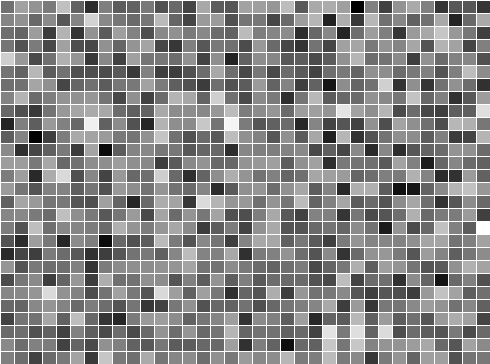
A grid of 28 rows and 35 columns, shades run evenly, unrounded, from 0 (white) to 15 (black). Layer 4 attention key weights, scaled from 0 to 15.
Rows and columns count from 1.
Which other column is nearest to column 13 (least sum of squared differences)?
20
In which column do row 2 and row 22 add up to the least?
25
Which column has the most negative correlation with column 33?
23
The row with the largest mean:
12
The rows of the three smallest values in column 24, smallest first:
26, 27, 28
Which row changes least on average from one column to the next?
21
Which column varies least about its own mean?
19
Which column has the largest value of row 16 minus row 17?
10
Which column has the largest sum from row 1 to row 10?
22
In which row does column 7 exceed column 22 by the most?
16
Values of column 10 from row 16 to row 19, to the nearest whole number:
13 6 6 10
